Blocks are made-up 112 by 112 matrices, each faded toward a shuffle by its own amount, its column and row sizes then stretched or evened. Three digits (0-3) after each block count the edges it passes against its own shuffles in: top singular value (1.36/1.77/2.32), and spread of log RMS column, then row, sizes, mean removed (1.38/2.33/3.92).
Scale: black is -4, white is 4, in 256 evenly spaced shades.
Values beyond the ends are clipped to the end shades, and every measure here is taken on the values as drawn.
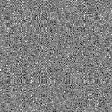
3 1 0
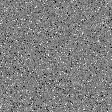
0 0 0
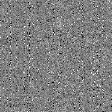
1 2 0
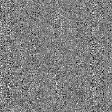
2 2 0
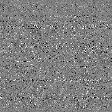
0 1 2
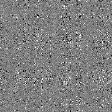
1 2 2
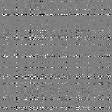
3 2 3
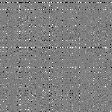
3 2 2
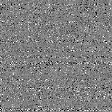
2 1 2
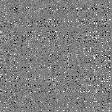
0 2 2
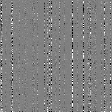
3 3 1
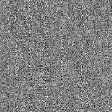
2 2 0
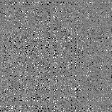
0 2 2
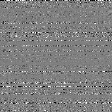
1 1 3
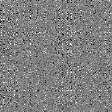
2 2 2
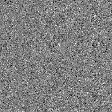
1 1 0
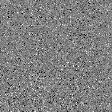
1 1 1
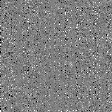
0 2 1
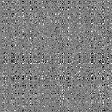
3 2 2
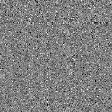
2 1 1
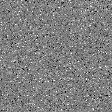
0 0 1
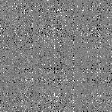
0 2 2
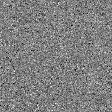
0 0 1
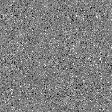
1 1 1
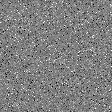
0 0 0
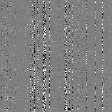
1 3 1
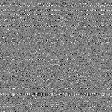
3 0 2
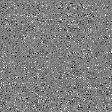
1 1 2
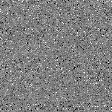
1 1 1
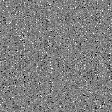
2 1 0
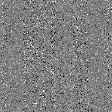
1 2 0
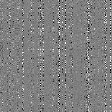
3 3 1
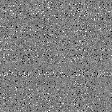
1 1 2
